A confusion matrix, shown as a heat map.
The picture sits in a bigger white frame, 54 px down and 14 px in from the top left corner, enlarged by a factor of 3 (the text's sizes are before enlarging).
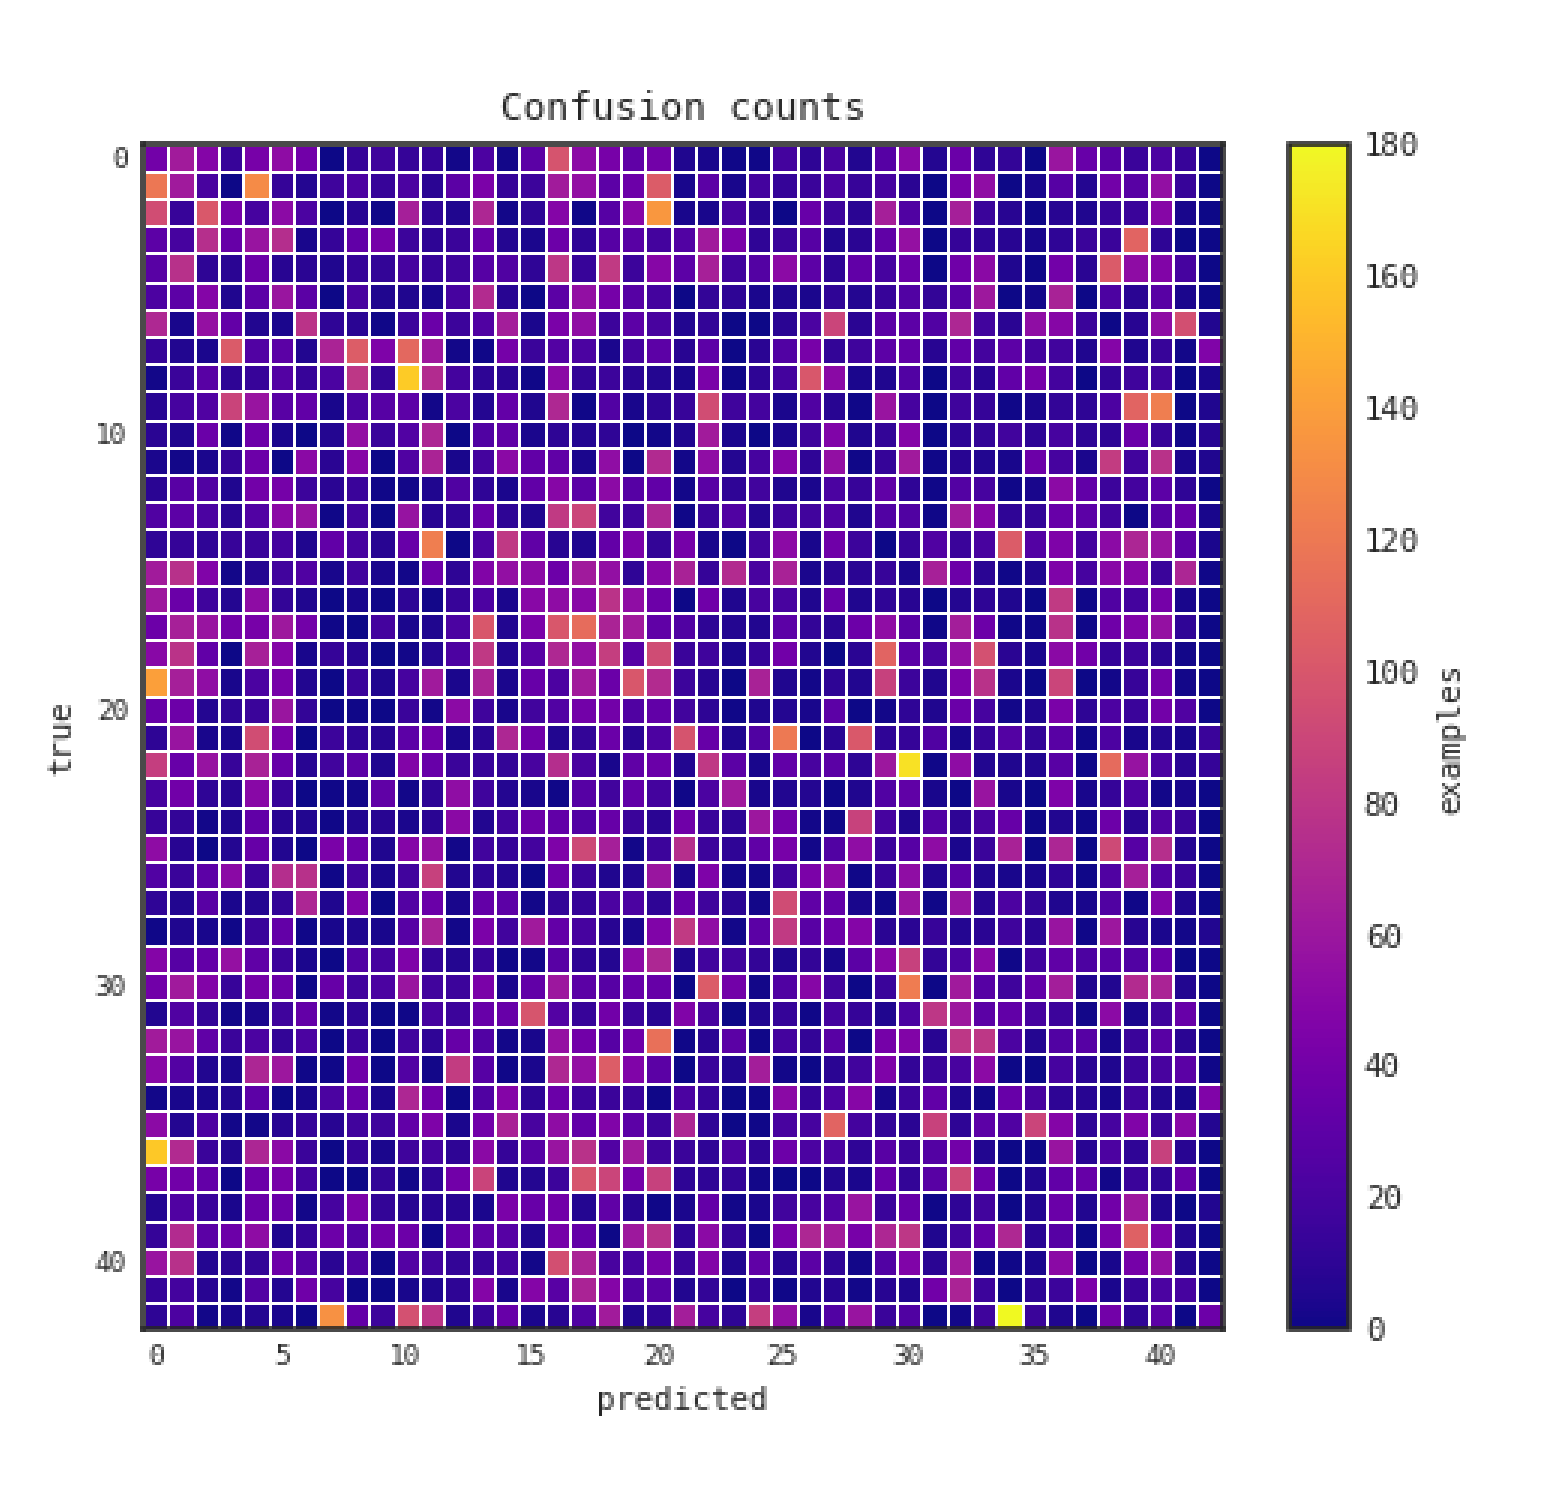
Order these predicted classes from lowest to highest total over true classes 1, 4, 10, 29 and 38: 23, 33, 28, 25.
23, 25, 28, 33
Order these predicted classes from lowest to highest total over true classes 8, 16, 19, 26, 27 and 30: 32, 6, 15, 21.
21, 15, 6, 32
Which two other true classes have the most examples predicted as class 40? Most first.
9, 36
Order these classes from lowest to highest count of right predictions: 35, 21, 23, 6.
23, 6, 35, 21
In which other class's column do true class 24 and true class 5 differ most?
28
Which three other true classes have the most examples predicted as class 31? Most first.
35, 15, 25
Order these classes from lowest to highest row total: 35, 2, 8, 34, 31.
34, 31, 8, 2, 35
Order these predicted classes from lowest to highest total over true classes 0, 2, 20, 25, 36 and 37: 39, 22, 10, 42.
42, 22, 39, 10
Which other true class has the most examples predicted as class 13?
17
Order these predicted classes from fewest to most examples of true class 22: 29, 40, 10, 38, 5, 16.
40, 5, 10, 29, 16, 38
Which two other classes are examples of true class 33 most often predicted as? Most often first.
18, 12
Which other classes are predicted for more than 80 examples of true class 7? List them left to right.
3, 8, 10
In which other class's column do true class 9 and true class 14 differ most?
11
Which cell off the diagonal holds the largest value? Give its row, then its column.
42, 34
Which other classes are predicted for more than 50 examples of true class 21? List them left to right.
1, 4, 14, 25, 28
